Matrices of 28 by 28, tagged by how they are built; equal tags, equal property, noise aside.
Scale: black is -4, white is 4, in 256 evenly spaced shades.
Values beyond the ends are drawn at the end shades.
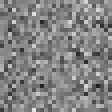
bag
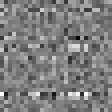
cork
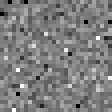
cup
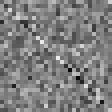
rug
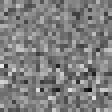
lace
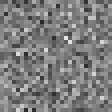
bag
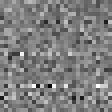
lace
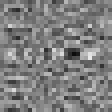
cork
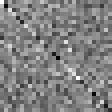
rug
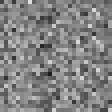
bag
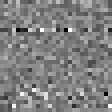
lace
